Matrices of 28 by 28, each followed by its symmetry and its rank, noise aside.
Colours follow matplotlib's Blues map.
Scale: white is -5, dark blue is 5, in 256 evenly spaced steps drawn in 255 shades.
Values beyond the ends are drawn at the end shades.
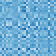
antisymmetric, rank two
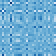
antisymmetric, rank two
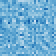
antisymmetric, rank four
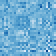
no symmetry, rank four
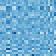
no symmetry, rank three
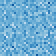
antisymmetric, rank four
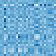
no symmetry, rank three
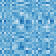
no symmetry, rank two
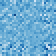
no symmetry, rank four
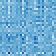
no symmetry, rank three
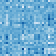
no symmetry, rank three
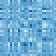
antisymmetric, rank two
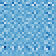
no symmetry, rank two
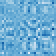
antisymmetric, rank two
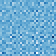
antisymmetric, rank two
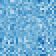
symmetric, rank four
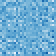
no symmetry, rank two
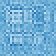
no symmetry, rank two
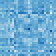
no symmetry, rank four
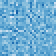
antisymmetric, rank four
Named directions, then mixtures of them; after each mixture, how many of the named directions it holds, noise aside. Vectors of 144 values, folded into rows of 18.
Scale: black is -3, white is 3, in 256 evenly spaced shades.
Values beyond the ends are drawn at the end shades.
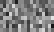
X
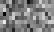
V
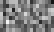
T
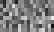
one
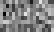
three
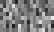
one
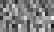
one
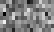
one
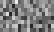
one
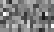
three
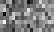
one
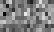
two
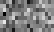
one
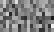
one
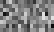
three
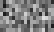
two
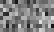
two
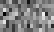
two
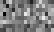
two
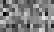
three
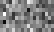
one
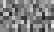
two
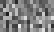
one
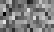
one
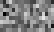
three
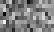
one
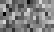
one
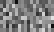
one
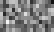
one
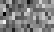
one
